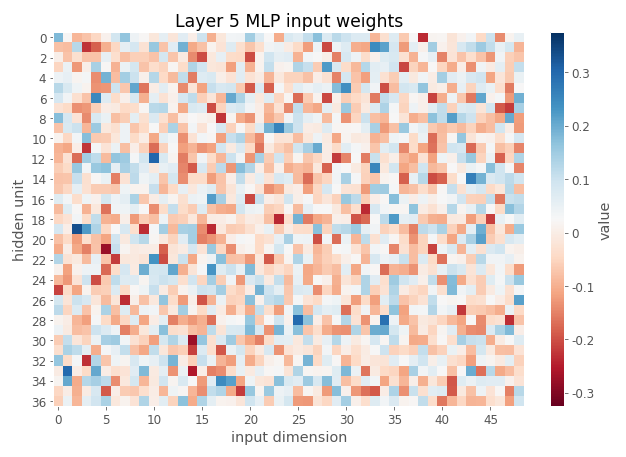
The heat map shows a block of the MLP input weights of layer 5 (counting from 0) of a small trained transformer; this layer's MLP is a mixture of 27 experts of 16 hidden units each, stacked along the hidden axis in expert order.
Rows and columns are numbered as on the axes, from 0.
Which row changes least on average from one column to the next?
15
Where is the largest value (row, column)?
19, 2
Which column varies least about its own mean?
24
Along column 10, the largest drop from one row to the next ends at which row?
13
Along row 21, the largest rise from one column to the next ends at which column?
6
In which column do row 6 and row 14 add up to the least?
39
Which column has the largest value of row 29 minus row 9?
34
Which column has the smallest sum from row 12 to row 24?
5
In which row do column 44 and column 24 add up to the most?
20
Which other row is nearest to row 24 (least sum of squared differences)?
25
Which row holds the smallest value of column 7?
26
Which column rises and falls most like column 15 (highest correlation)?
7
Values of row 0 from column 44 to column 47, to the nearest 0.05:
-0.05 0.1 -0.15 0
